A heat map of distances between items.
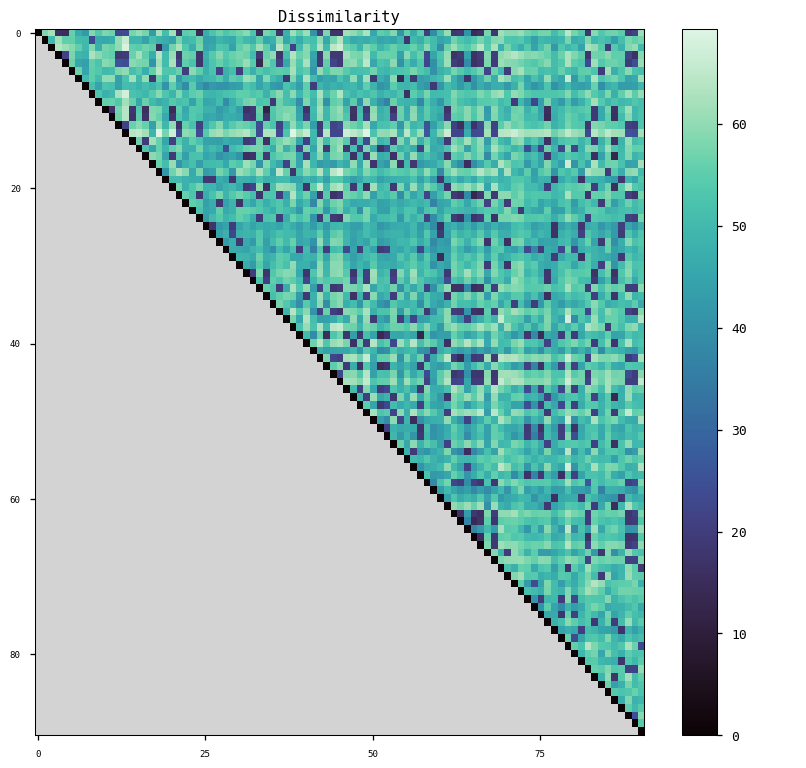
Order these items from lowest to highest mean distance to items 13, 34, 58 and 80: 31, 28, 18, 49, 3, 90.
3, 28, 31, 49, 90, 18
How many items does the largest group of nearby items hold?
21
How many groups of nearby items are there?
12
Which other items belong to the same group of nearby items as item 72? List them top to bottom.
23
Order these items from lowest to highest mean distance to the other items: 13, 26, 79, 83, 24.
24, 26, 83, 13, 79
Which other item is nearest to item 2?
18
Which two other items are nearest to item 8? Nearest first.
55, 1
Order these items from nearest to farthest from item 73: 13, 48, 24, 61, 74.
48, 74, 61, 24, 13
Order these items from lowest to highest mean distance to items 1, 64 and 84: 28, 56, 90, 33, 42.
56, 28, 33, 42, 90
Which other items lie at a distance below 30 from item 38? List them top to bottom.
2, 18, 85
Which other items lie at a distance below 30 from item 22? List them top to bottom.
5, 27, 30, 67, 70, 84
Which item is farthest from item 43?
13
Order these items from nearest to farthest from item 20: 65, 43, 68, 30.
30, 43, 65, 68
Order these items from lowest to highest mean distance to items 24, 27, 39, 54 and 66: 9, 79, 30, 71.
30, 9, 71, 79
